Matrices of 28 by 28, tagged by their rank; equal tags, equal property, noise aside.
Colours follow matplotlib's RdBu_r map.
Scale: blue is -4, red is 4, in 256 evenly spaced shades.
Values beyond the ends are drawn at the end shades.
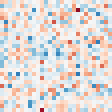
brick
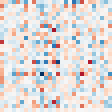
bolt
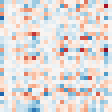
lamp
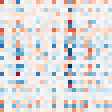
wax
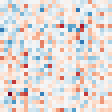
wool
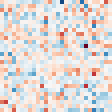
brick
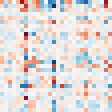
lamp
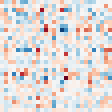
wool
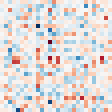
wool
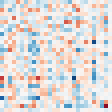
bolt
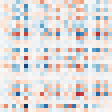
wax
